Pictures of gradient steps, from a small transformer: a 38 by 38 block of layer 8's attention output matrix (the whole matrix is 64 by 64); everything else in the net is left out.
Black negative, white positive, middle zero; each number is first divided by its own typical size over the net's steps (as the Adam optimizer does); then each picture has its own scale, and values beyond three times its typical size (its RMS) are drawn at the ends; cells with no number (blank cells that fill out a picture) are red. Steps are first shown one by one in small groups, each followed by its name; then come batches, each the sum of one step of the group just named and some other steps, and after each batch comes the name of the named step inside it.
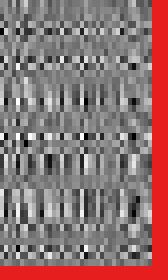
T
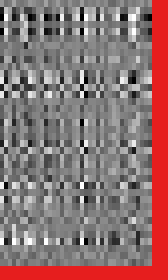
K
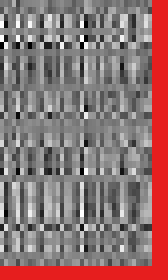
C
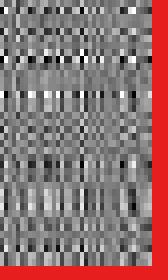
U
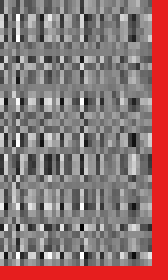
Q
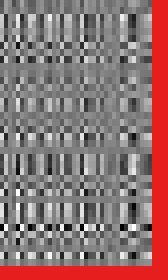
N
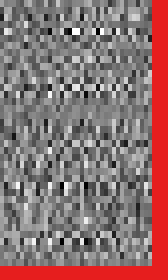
K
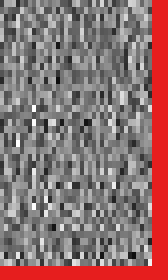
Q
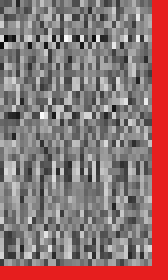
C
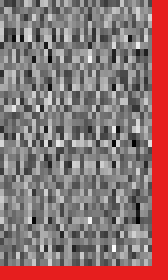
Q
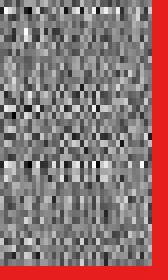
K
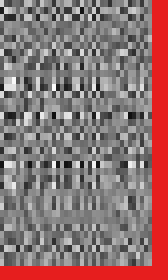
U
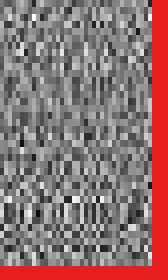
N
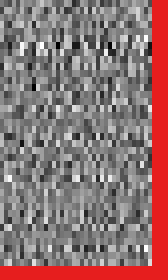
C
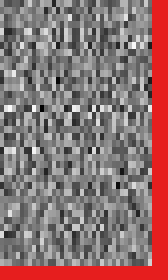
N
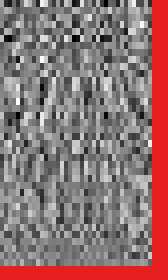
T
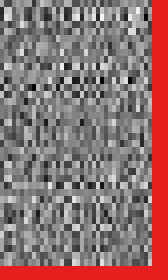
K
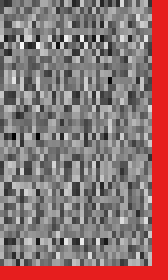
C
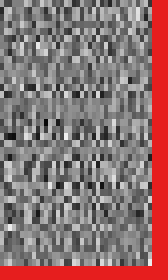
K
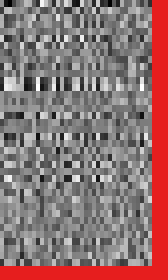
C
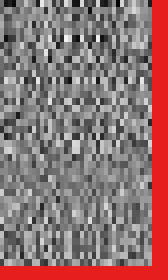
N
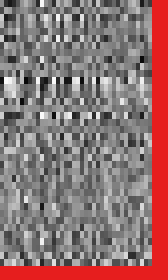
Q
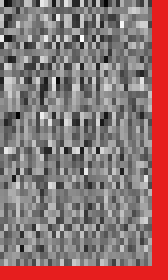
C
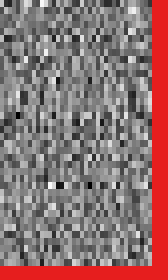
U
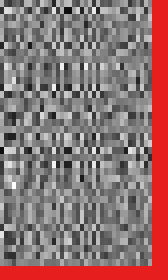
C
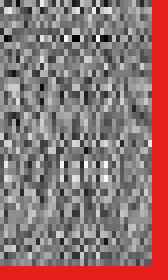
T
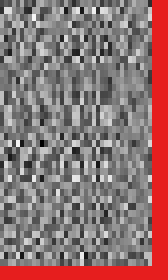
Q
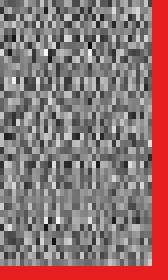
Q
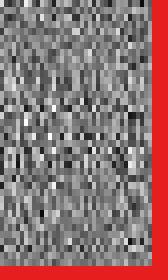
T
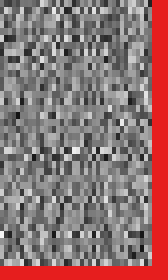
Q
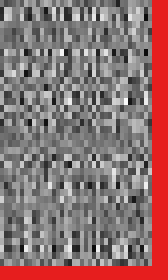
K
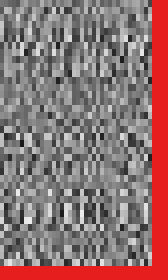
N
